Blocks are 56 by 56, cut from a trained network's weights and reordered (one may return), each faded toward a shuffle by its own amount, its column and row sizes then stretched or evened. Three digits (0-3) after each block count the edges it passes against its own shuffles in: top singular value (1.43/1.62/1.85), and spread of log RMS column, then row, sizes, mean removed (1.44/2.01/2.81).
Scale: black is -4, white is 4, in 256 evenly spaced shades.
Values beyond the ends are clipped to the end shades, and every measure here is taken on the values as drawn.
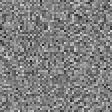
3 0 0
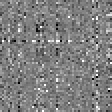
2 2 0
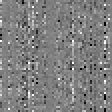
1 3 0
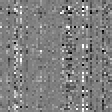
2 3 1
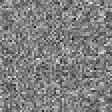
2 0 1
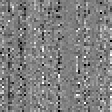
1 3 0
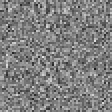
3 1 0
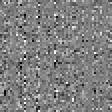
0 3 1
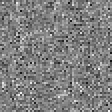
2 1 0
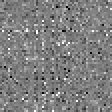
2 2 1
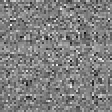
2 1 1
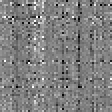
2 2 2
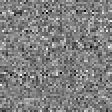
2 0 2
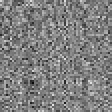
3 1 1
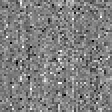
1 1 0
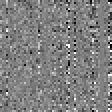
0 3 1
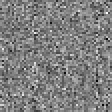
1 1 0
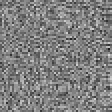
3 0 0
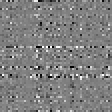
1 2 3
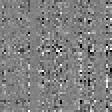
1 3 2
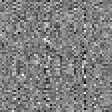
3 2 0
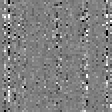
2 3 0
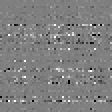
1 1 3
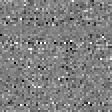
0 0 2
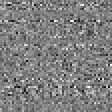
1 0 3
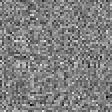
3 0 1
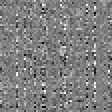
2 3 0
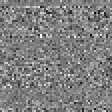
0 0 3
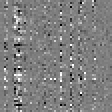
3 3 0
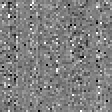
0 2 0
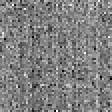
1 0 1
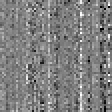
3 3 0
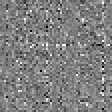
2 2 0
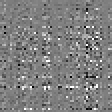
1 3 3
